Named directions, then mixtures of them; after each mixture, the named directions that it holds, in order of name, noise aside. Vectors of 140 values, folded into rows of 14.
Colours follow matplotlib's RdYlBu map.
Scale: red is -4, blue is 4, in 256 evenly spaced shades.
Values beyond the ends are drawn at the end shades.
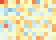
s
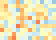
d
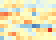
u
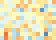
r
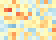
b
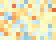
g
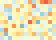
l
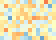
d, g, l.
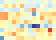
u.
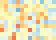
d.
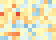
b, g, u.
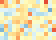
b, l, s.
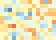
b.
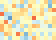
g.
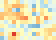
b, d, u.
